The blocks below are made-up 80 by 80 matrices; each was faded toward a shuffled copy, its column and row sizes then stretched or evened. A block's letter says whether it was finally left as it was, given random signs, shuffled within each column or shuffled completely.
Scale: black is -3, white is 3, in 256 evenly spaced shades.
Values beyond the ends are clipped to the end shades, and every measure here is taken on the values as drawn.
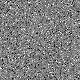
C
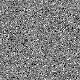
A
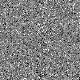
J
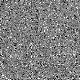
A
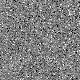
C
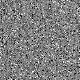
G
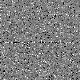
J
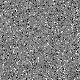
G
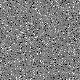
G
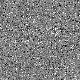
J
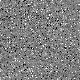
J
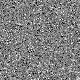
C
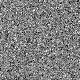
C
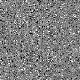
A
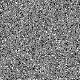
J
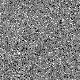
G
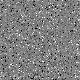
G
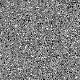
G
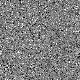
G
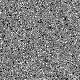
C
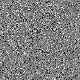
A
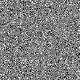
J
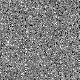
G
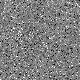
C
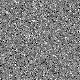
G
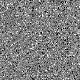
A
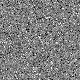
C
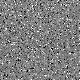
G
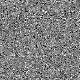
A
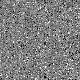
G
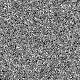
C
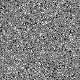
J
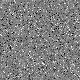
C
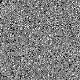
A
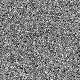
C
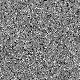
C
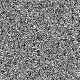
G
